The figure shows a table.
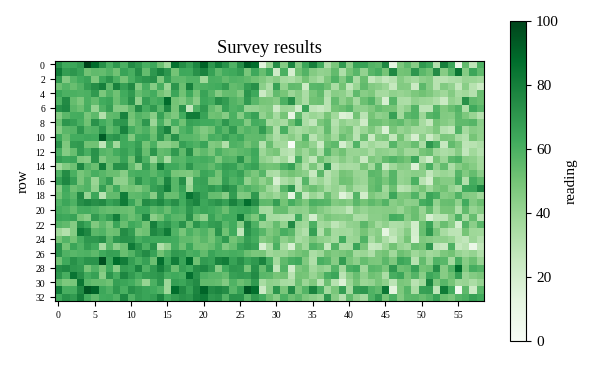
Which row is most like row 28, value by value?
1
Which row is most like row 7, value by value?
18
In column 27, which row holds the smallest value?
6
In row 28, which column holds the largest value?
55
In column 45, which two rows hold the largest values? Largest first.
31, 0
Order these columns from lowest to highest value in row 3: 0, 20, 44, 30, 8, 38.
38, 44, 0, 20, 30, 8
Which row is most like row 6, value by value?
16
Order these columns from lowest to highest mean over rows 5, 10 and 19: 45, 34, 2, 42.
45, 34, 42, 2
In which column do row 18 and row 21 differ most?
51
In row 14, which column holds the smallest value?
49
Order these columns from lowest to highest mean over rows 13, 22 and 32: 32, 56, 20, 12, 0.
32, 56, 12, 0, 20
